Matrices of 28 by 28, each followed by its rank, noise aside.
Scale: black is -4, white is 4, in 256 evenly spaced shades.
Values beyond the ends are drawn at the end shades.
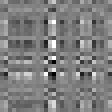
one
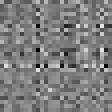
three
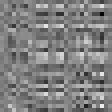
two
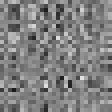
four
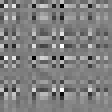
one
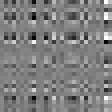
one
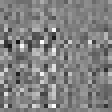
three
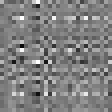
three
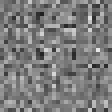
four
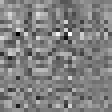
three
